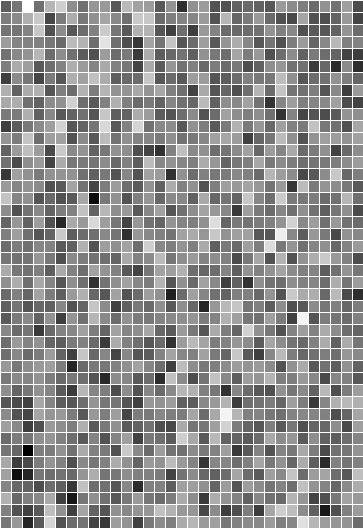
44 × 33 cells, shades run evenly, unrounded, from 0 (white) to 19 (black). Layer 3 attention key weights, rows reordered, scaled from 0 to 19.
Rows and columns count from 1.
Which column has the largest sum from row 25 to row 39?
3
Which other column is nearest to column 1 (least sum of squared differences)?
11
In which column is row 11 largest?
1
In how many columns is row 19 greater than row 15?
16
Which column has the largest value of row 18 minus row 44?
5
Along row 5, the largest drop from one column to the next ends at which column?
14
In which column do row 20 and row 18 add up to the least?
26
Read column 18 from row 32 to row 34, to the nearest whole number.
13 6 12
